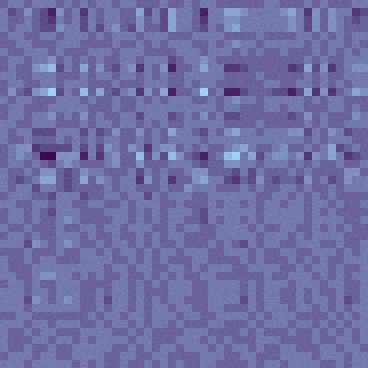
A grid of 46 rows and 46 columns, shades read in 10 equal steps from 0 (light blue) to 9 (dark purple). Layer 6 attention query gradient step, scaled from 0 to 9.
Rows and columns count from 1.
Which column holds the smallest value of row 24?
24
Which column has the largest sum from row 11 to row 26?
5
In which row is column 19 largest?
19
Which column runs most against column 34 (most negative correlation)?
17
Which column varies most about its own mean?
7
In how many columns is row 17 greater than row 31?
12
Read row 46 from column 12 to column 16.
5 4 5 5 4
